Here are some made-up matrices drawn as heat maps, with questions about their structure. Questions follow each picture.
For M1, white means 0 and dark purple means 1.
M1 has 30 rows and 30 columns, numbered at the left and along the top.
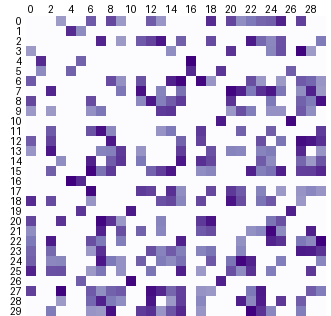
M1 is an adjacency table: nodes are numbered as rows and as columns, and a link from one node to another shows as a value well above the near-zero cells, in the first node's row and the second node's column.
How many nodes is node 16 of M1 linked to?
2
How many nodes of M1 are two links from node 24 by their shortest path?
6
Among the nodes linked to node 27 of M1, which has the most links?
node 15
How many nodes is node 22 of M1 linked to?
12
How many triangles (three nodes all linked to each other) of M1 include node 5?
3
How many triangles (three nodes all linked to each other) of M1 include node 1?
1
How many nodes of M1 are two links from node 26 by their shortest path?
3
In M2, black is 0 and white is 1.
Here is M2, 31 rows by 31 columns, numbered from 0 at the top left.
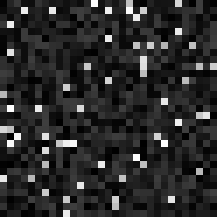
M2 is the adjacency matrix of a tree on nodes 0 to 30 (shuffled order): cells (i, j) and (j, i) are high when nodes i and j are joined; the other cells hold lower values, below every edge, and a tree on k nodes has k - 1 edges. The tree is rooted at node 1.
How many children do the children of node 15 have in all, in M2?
1
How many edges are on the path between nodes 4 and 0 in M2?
2
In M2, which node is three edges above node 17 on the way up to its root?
18
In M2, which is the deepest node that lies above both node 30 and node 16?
9
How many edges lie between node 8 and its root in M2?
2
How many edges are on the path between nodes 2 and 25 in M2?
8
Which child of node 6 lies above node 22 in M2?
19
